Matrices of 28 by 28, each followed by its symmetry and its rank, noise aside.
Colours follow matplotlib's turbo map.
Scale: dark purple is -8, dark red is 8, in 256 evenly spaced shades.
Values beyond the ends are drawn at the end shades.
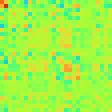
symmetric, rank three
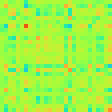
symmetric, rank two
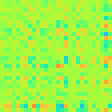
antisymmetric, rank two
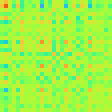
symmetric, rank two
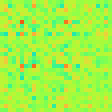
no symmetry, rank three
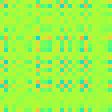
symmetric, rank one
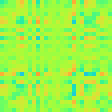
symmetric, rank two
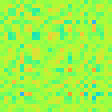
symmetric, rank three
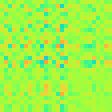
antisymmetric, rank two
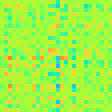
no symmetry, rank three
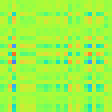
no symmetry, rank one
